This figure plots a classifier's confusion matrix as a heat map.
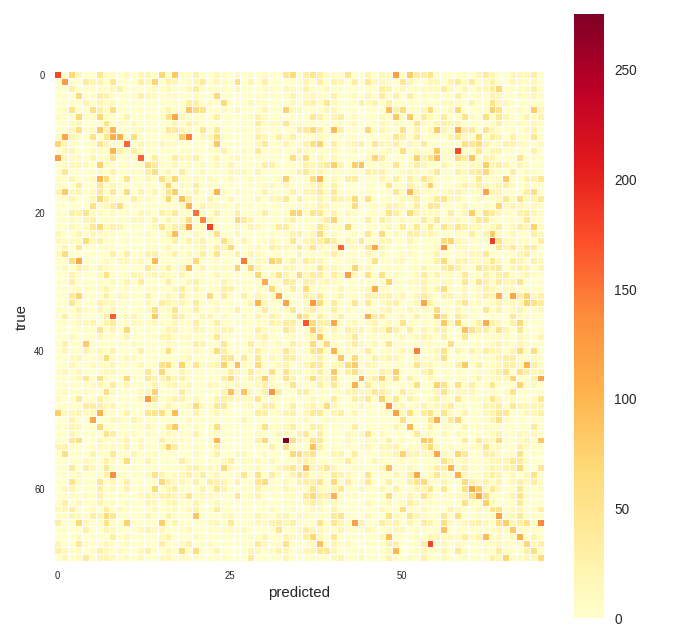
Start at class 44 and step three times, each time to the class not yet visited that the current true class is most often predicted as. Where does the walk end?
43
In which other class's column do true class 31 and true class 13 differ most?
46
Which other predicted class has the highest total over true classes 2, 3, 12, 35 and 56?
8
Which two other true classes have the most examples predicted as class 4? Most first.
39, 24
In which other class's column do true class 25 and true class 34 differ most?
41
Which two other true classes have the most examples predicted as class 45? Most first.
35, 8
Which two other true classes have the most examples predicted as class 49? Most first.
0, 69
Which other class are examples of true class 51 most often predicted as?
17
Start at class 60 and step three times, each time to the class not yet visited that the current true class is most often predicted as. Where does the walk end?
52
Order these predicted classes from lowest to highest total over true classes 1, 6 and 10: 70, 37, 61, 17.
70, 61, 37, 17
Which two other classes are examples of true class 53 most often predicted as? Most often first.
33, 23
